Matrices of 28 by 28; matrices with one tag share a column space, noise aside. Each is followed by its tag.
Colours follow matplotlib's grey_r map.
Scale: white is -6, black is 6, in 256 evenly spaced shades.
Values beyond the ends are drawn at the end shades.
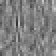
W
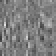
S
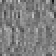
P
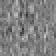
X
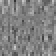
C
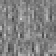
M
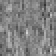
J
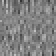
C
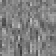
S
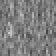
X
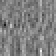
S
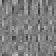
C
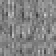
X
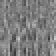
S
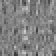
C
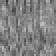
W
